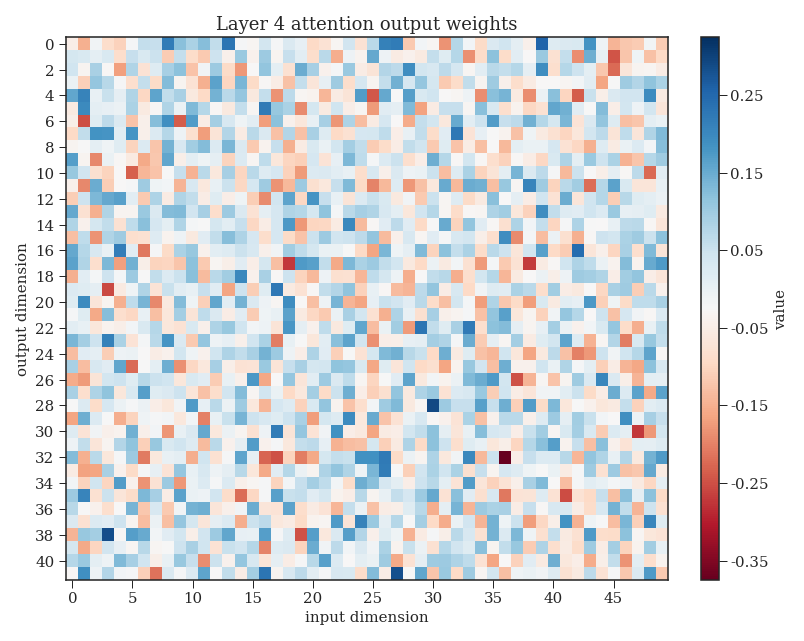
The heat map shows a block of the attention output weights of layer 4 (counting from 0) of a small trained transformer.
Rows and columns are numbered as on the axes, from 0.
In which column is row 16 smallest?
6
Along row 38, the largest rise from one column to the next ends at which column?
20
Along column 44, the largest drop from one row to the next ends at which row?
27
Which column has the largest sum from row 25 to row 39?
33
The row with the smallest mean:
10
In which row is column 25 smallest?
4
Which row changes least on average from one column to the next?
13
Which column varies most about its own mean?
1
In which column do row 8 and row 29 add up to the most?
23
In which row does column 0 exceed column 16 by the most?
32
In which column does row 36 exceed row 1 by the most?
45
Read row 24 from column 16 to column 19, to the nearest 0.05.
0.15 0.1 0 -0.05
